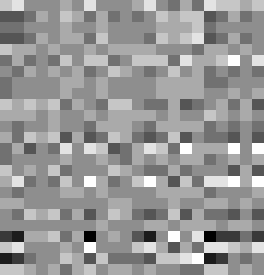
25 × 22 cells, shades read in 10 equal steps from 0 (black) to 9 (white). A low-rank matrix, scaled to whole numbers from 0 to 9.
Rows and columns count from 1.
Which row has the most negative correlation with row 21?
10
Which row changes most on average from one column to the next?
22
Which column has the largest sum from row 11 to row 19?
16
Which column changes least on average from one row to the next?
4
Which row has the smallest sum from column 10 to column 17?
13
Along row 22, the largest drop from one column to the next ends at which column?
18
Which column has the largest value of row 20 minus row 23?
15
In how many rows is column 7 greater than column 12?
11
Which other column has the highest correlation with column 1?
21
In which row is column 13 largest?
17
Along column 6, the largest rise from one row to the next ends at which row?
14
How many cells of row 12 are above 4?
16
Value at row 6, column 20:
9
